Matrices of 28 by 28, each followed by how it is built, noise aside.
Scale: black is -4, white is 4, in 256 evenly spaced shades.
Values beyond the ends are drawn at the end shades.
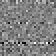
uneven rows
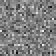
uneven rows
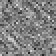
Toeplitz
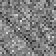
Toeplitz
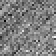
Hankel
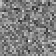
noise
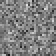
noise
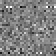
uneven rows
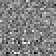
uneven rows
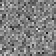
noise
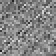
Hankel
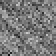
Toeplitz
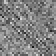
Toeplitz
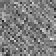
Toeplitz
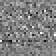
uneven rows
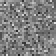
noise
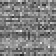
blocks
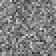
noise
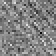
Toeplitz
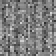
blocks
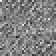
Hankel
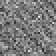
Toeplitz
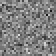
noise
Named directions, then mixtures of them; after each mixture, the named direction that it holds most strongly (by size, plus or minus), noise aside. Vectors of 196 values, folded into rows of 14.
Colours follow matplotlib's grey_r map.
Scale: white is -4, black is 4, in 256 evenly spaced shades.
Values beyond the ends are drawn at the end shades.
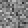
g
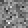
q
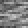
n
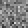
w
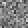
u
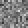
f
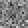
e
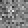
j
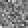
g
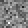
q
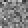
f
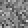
g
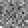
e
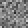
u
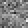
u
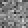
u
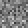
w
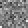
e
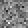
q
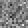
e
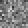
j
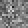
j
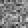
f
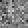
j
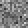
f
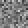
f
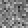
w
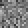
f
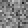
g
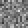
f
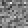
u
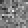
j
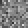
w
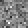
q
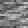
n
